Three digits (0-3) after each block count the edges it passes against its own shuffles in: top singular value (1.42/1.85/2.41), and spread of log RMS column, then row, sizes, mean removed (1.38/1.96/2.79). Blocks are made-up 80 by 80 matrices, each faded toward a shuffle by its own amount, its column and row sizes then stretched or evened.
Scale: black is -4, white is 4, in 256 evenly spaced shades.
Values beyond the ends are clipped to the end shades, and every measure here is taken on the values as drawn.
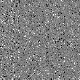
1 2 0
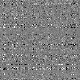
1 2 3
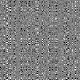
3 3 2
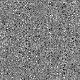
1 1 0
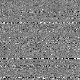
2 0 3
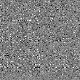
1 1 2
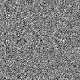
2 1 1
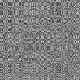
3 2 1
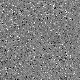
0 1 0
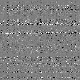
1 1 3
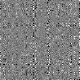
2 3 2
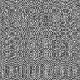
3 2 0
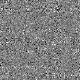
1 2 2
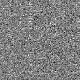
1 1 0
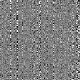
3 3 1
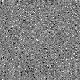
2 0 0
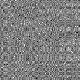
3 0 0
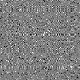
3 1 1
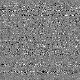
1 1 3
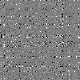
1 2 3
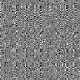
3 2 1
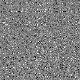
1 1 2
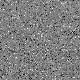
1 0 0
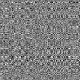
3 1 3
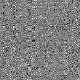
2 2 0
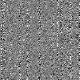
1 3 0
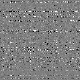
1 1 3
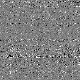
0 1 3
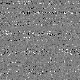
0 0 3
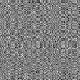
3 1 1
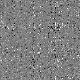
1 2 1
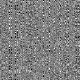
2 3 0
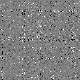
0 2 2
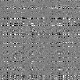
3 2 3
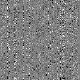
2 3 0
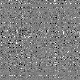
1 2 3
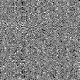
2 1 0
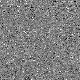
1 0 1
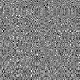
3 2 1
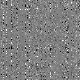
0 3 1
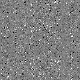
0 2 1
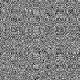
3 1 1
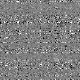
0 2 3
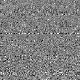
2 0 2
